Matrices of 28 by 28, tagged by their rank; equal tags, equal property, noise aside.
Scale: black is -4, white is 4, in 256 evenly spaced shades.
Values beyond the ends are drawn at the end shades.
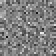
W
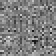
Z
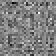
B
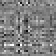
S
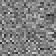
B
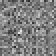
Z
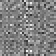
Z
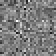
B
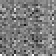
S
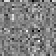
Z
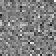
W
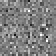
Z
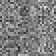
W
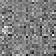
Z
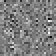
B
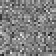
W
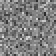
W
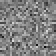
W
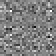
S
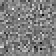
W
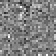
B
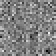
B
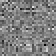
B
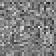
B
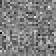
W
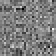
Z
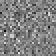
W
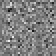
Z
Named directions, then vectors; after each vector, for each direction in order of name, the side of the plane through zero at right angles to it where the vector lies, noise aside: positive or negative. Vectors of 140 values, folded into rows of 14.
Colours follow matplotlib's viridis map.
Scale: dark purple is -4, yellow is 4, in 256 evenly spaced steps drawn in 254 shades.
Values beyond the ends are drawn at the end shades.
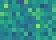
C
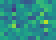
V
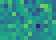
negative, positive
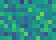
positive, positive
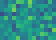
negative, negative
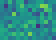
negative, positive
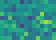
positive, positive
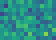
negative, negative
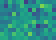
negative, positive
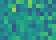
negative, negative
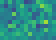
negative, positive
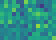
positive, negative
